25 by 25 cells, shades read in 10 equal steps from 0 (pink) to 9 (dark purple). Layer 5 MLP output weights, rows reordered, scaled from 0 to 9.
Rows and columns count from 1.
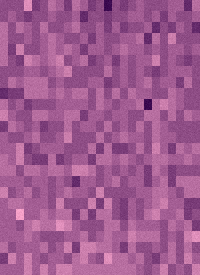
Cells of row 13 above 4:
12
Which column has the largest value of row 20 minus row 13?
16
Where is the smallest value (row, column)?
20, 3
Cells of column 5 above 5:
2
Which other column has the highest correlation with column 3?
23
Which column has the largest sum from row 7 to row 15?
19
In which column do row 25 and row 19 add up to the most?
24
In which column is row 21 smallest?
8
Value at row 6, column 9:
5
